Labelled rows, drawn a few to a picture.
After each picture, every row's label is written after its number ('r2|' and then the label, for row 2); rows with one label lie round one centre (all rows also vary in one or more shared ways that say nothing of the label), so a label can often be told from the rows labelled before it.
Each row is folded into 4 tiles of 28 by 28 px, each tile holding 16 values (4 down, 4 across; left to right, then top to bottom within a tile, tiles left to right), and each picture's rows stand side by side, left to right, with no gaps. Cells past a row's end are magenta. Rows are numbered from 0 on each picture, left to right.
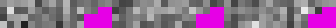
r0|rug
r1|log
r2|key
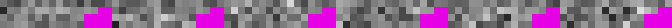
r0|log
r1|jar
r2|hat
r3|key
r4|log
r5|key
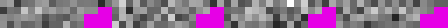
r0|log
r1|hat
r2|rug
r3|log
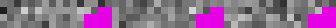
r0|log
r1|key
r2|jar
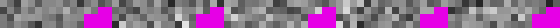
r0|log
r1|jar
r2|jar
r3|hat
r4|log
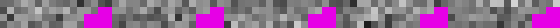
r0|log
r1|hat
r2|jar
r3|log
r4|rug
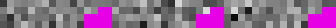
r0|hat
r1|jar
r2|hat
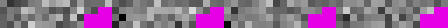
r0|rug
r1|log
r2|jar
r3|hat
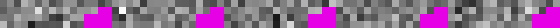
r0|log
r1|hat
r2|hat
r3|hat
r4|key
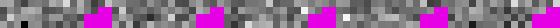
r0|rug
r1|hat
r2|key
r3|jar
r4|rug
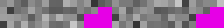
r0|jar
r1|rug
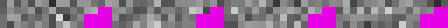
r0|hat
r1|key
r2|hat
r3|log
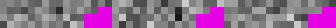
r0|jar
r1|key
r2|jar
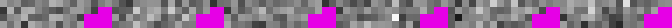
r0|rug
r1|log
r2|log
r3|hat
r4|rug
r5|rug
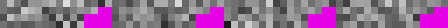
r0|rug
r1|rug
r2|jar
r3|rug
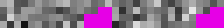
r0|rug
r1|key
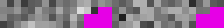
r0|key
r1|log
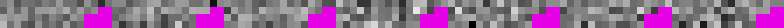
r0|log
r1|log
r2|log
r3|key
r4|rug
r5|rug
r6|key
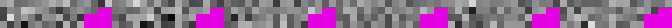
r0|rug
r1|log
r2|hat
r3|hat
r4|hat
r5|rug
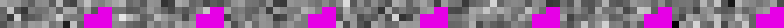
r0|hat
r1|jar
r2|key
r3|hat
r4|log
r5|key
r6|jar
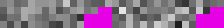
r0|rug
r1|hat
